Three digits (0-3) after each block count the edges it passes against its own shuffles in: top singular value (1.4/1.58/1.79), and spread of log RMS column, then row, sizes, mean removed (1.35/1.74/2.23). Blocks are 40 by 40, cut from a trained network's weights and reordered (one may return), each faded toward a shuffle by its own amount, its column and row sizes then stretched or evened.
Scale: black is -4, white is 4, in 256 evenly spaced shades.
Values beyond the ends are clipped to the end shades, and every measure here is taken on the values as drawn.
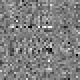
3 2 1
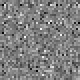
2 0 1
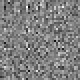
3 2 0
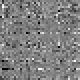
0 2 3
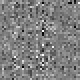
0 3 1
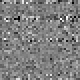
0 2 3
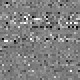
0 0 3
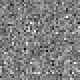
0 0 1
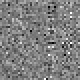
2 2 0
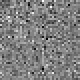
2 1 1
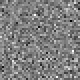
1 0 0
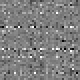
2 2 2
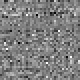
1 1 3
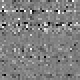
1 1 3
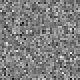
1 0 0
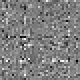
2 3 2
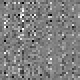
2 3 1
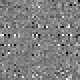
3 2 2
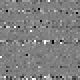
1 0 3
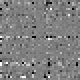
2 2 3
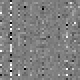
3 2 0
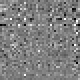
3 2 2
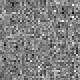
1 1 0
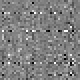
2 2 2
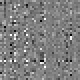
2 3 0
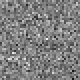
1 0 1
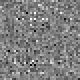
0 0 1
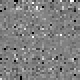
0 2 2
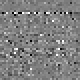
2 0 3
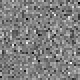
0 1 0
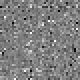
0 1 1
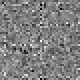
2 1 1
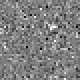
1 1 1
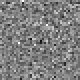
1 0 0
